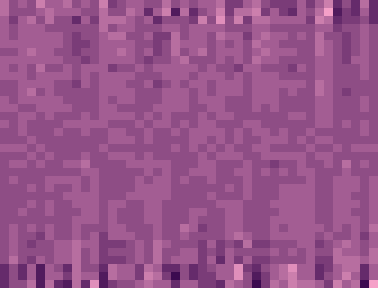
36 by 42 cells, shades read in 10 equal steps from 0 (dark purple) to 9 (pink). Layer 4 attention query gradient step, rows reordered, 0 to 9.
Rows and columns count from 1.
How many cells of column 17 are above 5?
3
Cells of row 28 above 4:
18
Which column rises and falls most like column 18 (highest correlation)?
9
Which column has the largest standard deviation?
29
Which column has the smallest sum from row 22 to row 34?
12
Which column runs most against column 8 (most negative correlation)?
33
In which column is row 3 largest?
25
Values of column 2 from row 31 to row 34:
5 5 6 4
